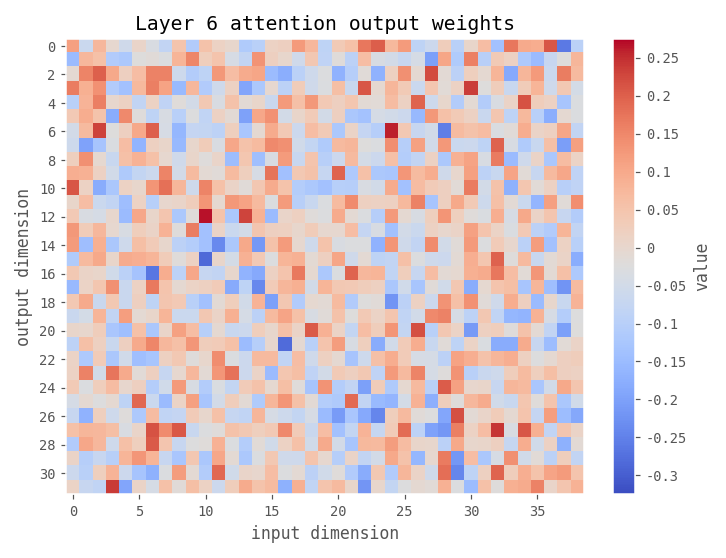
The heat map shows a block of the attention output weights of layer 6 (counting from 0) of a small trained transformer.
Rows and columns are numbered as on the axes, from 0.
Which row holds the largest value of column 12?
23
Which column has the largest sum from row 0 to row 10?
30
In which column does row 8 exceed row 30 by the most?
29
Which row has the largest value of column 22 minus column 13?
3
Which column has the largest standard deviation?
6
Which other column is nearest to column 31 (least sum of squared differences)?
17
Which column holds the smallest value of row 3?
13
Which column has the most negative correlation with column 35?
14
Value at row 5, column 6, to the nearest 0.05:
-0.1
